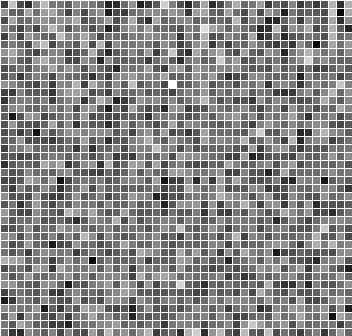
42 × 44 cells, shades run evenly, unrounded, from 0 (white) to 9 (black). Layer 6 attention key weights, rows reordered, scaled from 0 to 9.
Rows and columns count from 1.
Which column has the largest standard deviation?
14
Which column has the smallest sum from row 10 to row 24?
26
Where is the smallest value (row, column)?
11, 22
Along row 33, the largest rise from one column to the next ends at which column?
12
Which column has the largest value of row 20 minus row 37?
33
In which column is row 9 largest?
15
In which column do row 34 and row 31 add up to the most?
7
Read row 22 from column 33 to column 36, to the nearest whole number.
6 8 6 3
